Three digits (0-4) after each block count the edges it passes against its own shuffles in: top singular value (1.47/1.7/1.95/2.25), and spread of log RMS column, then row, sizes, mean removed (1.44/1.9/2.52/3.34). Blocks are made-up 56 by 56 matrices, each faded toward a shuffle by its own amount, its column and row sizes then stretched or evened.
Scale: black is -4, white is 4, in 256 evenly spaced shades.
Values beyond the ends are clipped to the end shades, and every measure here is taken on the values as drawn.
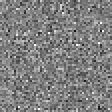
0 0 1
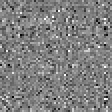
3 1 2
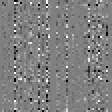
3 4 1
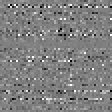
3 1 4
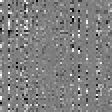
3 4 1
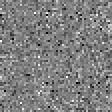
0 1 1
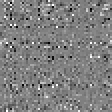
3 2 2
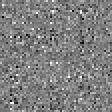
0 1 2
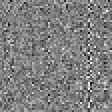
3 2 0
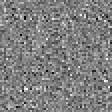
1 0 1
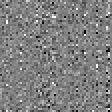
1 3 0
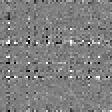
4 2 3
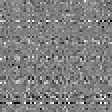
4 1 3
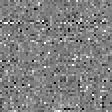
3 0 1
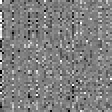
4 3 0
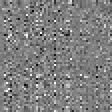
3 3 1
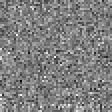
0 1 1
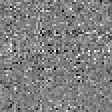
2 1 2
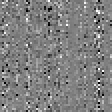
0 4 0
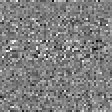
2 0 3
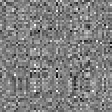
4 2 0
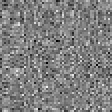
4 1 1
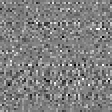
4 0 3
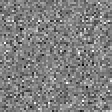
2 0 1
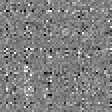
2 2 2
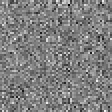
3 1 1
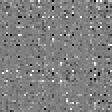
0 2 2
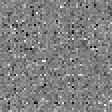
1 1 1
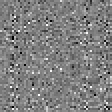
3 2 1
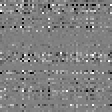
3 1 4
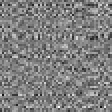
4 0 3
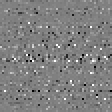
0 0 3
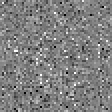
0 2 0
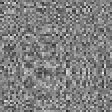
4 1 2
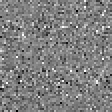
0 1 1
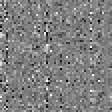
2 3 0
